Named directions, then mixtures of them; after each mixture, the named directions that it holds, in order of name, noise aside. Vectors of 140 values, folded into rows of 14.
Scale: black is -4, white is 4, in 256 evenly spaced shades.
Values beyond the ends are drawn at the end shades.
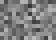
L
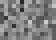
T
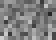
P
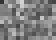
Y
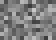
L.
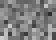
P.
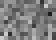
P.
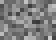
L, T.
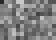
Y.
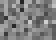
T.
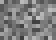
L.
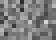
T.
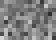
P.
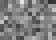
L, Y.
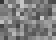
Y.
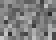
P.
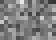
L, Y.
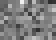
L, Y.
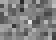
P, T.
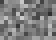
P, Y.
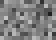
P, Y.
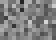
T.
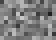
P, Y.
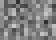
T, Y.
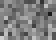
P.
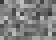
P, Y.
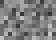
P, Y.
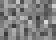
T, Y.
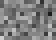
P, Y.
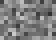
P, Y.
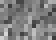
P, Y.
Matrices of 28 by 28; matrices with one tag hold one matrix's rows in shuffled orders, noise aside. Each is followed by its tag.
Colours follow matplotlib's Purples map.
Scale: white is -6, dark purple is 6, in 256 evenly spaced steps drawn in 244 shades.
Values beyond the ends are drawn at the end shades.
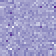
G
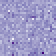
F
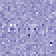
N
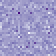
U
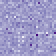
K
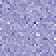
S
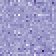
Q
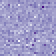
Q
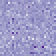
F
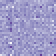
G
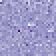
U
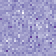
K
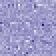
Q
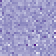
S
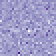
U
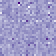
U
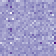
G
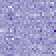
G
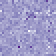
U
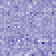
Q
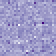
Q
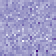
K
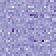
F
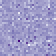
U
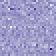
N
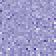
S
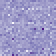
F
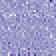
N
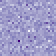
U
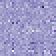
F
